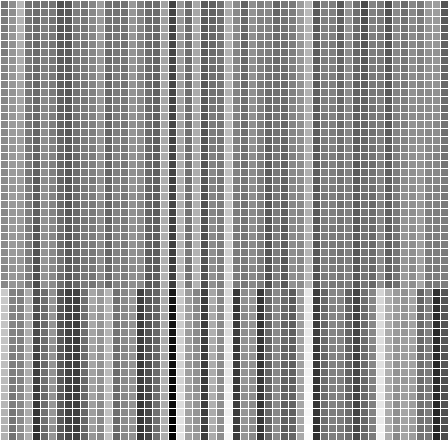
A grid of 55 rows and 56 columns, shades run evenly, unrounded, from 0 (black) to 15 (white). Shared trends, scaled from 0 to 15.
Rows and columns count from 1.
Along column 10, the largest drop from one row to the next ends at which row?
37
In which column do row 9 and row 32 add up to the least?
22
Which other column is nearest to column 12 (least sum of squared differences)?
50
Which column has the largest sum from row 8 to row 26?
29
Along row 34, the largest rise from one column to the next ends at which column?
23
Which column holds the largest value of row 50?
39
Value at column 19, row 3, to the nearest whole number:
6
